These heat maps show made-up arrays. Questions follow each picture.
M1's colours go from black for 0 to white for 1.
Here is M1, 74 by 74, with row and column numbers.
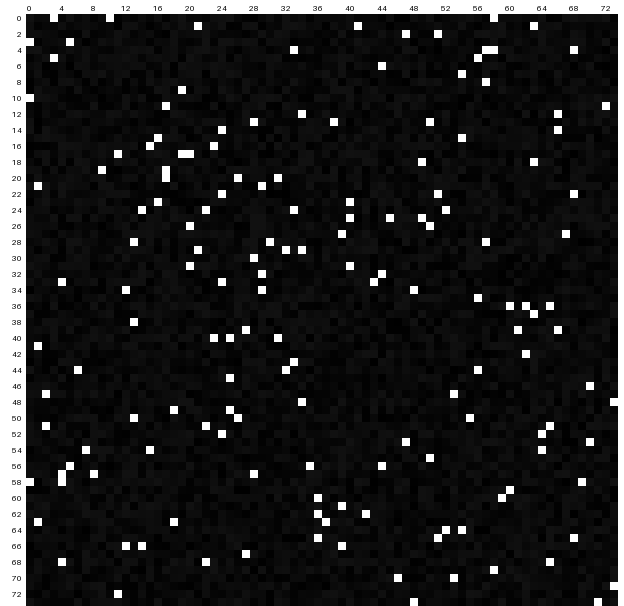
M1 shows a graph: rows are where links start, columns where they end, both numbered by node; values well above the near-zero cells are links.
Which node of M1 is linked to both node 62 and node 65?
node 36
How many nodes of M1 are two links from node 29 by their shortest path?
4
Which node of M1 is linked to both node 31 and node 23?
node 40
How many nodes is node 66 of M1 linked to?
3
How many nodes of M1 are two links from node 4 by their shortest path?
8
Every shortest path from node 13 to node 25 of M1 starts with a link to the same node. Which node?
node 50
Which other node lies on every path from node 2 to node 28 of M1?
node 51
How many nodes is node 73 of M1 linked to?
2
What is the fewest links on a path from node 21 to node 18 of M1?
3
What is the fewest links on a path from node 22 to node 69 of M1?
4
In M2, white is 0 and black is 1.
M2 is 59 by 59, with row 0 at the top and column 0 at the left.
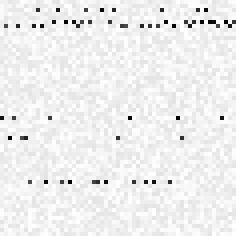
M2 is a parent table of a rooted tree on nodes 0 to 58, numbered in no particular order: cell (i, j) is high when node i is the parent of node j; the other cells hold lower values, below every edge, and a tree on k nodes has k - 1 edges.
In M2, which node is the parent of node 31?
6
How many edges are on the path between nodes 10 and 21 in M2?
4
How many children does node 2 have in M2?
8
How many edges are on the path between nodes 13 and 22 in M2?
2
